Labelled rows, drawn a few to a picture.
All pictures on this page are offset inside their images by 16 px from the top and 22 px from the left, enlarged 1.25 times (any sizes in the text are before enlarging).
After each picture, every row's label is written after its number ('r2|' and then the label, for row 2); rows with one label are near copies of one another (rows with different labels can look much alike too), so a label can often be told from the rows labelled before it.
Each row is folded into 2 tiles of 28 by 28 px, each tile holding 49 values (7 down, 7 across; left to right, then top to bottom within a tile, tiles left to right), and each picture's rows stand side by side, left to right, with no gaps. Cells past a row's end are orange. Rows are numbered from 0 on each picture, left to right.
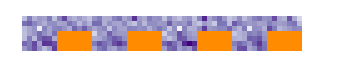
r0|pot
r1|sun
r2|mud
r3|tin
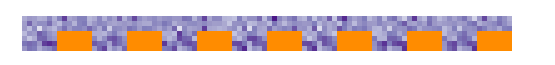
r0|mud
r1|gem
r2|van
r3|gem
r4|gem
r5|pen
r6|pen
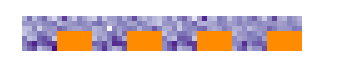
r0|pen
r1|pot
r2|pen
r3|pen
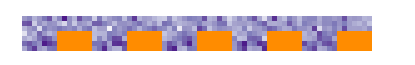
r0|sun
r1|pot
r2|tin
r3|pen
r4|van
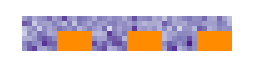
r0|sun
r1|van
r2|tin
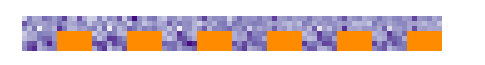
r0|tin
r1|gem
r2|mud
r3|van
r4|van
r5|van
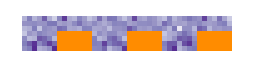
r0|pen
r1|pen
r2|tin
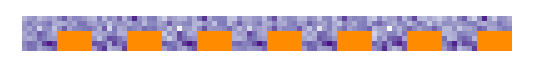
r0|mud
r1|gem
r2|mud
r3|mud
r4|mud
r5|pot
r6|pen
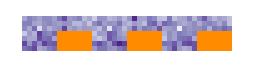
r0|van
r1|mud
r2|pot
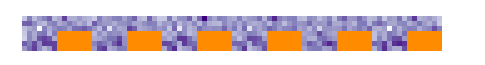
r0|pot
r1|tin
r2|gem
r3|gem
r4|mud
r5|pot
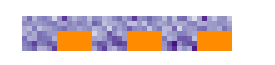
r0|pen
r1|sun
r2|pen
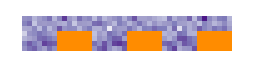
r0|sun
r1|pot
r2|gem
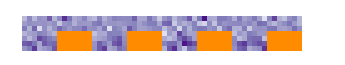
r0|gem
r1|tin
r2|sun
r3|pen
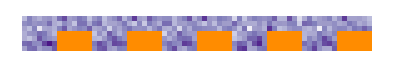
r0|mud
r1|sun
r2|sun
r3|tin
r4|pot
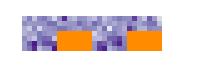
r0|pen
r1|tin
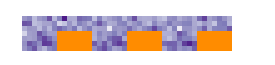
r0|sun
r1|pot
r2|mud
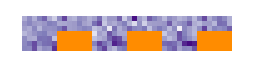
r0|pen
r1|sun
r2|mud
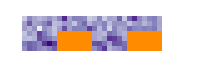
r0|mud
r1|gem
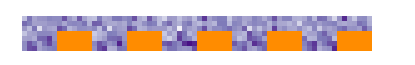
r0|tin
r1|tin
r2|mud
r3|van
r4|pen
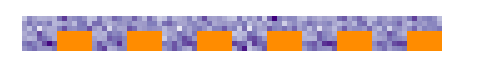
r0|mud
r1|tin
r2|pot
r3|gem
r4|mud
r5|mud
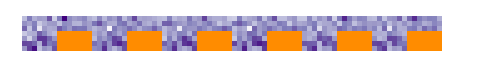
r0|gem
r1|pot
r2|pot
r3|pot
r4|gem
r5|gem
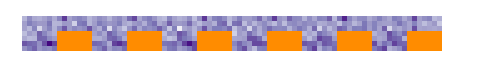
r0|mud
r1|mud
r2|mud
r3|sun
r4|gem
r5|van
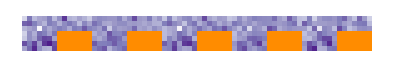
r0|pot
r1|van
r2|pot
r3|tin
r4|tin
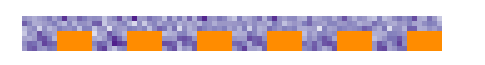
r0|sun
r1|sun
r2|gem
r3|gem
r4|pot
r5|tin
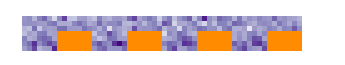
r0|pen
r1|mud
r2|sun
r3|pot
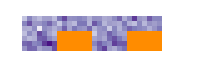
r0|mud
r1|sun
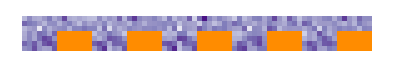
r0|pot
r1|gem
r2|gem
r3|tin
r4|sun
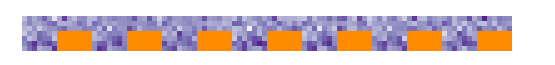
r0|pen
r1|tin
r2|van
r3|pot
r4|tin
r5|pen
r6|sun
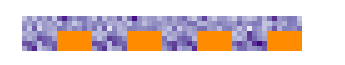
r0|gem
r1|gem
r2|pen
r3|mud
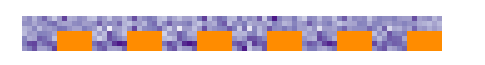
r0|pen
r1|mud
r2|mud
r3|gem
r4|mud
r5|van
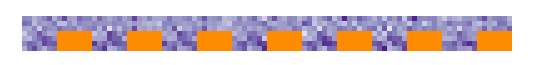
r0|sun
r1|van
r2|van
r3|pen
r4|sun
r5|gem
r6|mud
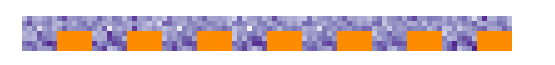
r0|mud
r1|van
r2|pot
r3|pot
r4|pot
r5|sun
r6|pen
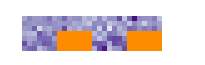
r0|van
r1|gem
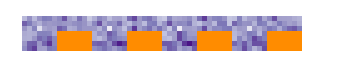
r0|tin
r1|mud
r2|mud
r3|pot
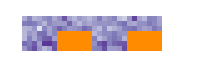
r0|pot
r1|pen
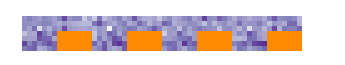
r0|van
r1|pot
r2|sun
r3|mud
